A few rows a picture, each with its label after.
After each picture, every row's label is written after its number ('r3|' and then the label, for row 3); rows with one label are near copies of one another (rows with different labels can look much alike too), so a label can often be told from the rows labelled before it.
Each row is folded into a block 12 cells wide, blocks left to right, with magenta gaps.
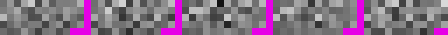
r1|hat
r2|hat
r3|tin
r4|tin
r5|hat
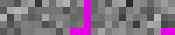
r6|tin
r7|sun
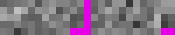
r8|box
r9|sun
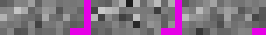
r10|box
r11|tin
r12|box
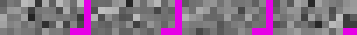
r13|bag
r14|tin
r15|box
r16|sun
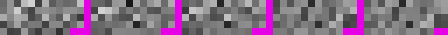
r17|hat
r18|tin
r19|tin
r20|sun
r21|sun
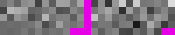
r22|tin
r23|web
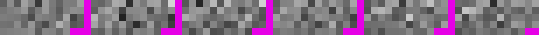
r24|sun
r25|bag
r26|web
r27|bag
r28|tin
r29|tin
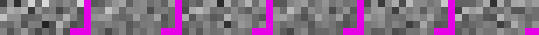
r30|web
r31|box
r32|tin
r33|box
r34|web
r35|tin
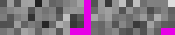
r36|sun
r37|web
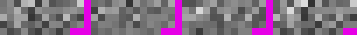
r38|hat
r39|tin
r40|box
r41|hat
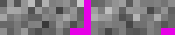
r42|web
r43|box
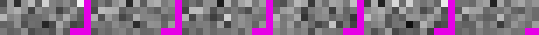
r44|web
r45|tin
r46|tin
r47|bag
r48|web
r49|tin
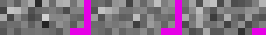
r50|tin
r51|tin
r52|hat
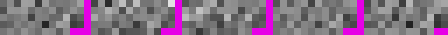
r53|sun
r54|web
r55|box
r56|sun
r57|sun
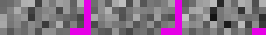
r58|bag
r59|hat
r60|bag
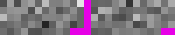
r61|web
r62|tin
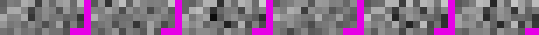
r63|bag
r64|web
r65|bag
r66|box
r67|bag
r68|bag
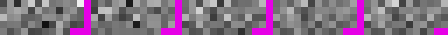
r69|web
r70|tin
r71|hat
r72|hat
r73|hat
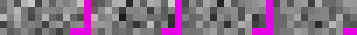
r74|hat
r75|bag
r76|sun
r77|sun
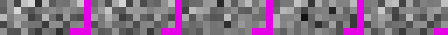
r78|hat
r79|hat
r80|tin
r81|bag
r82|hat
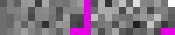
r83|sun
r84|web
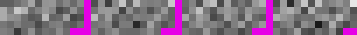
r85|box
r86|web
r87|hat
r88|web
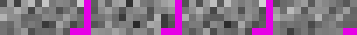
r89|web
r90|sun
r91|web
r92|box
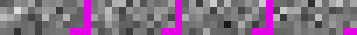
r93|box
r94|hat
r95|web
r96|tin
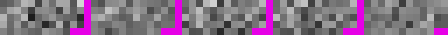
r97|bag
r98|box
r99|hat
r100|hat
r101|sun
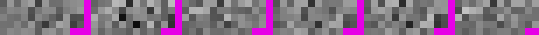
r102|sun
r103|bag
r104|tin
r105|sun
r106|sun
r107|tin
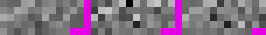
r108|box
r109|tin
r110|bag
